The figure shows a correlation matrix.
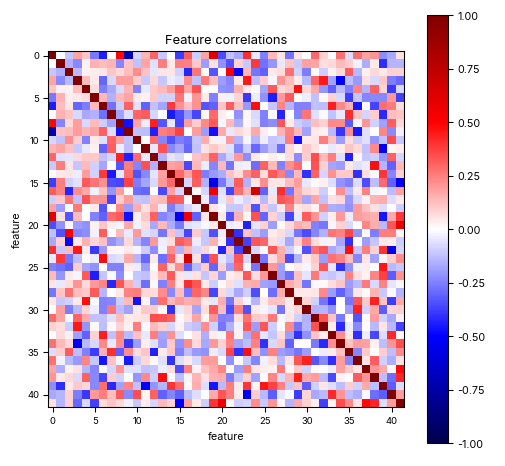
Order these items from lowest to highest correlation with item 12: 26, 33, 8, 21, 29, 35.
35, 29, 21, 26, 33, 8
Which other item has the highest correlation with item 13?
38
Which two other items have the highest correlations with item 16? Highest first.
24, 19
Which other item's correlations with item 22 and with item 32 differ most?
23
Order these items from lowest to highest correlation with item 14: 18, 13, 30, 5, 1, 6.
30, 18, 5, 1, 13, 6
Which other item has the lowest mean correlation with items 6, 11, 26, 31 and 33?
36
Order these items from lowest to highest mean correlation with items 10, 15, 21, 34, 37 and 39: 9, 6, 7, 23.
7, 9, 23, 6
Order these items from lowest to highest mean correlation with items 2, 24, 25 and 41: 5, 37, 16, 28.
5, 28, 16, 37
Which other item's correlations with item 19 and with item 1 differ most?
15
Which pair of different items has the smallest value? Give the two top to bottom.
0, 9
